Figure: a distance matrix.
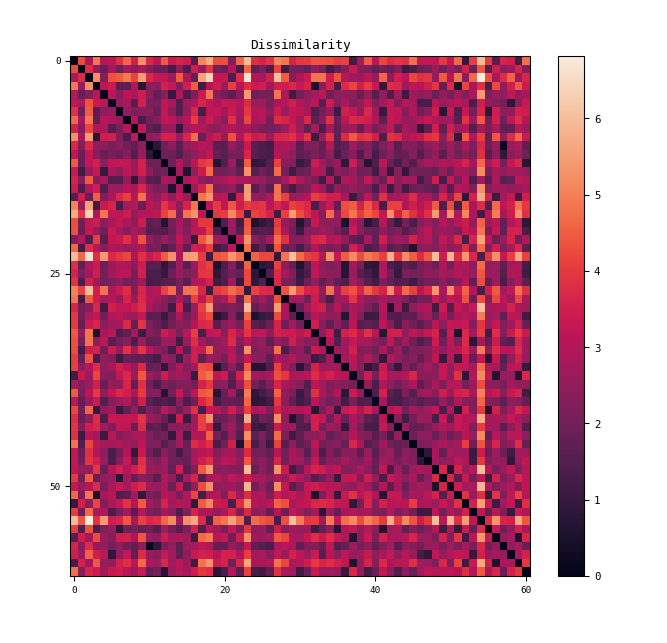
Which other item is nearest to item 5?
58
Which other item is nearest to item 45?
22
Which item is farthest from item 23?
2
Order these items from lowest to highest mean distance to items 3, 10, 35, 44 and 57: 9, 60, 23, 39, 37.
9, 60, 39, 37, 23
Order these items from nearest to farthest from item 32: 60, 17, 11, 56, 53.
17, 11, 53, 60, 56
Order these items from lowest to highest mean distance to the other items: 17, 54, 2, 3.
3, 17, 2, 54
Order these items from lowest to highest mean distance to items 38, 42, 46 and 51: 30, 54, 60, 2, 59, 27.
30, 60, 59, 2, 27, 54
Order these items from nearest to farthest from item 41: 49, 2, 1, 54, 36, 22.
49, 1, 22, 36, 54, 2
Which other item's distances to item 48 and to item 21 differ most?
50
